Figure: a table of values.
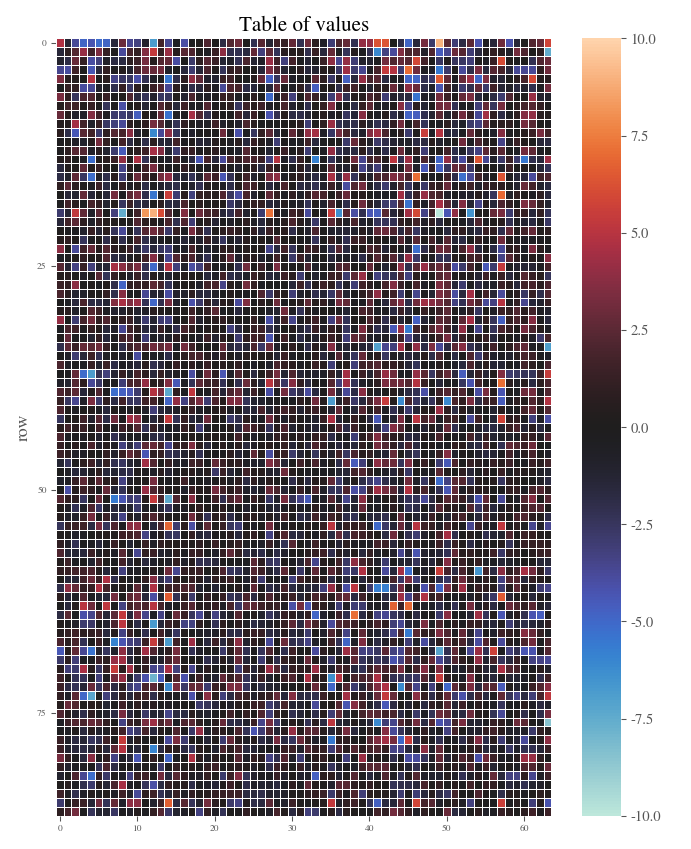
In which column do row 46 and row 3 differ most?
45
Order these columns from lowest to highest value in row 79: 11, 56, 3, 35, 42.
35, 3, 56, 11, 42
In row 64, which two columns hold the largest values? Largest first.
38, 8
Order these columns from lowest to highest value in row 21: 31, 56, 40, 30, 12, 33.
30, 40, 31, 56, 33, 12
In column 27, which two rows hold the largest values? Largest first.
19, 38
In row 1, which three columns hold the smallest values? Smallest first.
63, 41, 49
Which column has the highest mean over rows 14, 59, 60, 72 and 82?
12
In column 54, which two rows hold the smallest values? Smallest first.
59, 4
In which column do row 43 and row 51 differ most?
14
